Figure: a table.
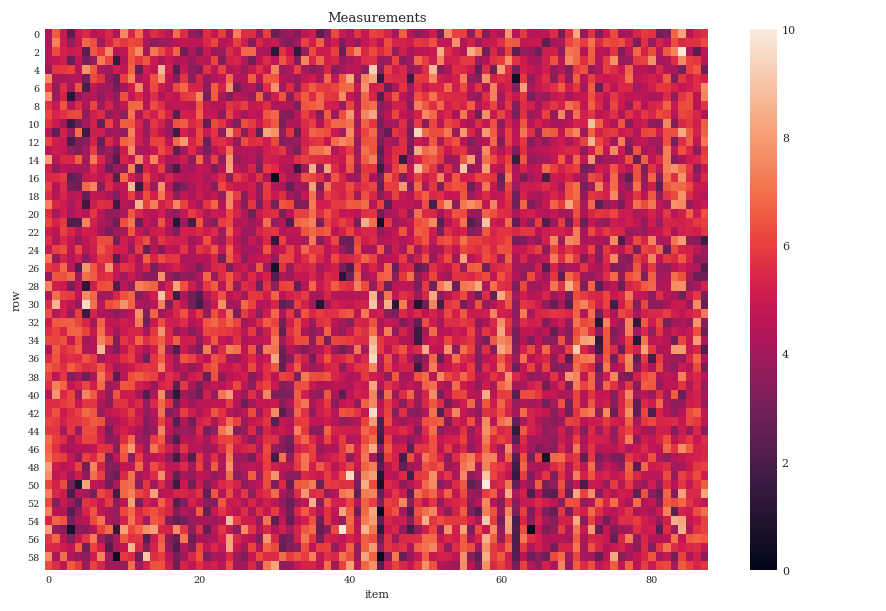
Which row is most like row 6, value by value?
31
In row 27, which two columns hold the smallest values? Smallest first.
39, 30
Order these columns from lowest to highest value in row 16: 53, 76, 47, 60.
60, 47, 76, 53
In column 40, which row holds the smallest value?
26
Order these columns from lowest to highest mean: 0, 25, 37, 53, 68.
25, 68, 53, 37, 0
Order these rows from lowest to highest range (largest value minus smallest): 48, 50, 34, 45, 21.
45, 48, 34, 21, 50
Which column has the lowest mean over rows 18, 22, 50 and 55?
44
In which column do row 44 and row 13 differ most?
49
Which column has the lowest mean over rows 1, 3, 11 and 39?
17
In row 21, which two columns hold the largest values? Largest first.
58, 42
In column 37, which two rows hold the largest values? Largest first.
15, 13
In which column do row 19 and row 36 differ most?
69
